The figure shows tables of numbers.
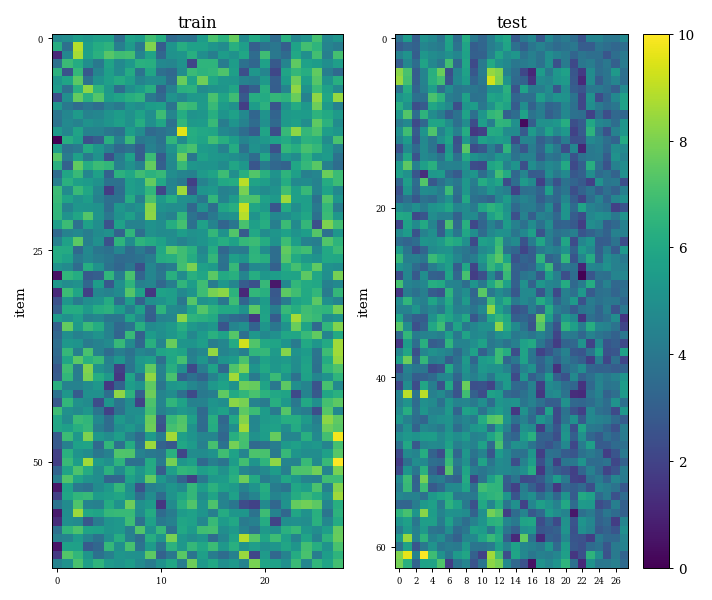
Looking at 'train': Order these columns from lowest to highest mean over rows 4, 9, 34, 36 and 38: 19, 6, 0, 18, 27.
0, 19, 6, 18, 27
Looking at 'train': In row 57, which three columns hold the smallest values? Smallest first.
0, 21, 3
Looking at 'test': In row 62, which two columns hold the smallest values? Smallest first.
16, 22
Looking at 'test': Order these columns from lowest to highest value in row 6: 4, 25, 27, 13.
25, 27, 4, 13
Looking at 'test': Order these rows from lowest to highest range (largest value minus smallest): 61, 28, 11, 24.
24, 11, 28, 61
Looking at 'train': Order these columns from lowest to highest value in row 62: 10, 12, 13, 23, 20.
12, 10, 20, 23, 13
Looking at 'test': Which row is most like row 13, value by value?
28
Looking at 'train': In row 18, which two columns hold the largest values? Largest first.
12, 18
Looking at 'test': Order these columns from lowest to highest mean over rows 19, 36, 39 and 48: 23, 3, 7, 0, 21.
0, 21, 23, 7, 3
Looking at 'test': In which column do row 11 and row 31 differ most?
21
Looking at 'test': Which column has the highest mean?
12
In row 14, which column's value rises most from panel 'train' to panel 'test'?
8
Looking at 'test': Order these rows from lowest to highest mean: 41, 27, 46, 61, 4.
41, 46, 27, 4, 61
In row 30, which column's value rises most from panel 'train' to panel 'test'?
18
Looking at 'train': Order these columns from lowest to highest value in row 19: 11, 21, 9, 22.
21, 11, 9, 22
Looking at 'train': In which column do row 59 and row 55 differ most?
18
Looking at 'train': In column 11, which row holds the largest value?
47
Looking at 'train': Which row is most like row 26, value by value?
25
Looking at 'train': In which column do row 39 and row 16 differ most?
6
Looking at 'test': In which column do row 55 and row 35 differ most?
1
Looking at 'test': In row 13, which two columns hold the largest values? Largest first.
8, 13
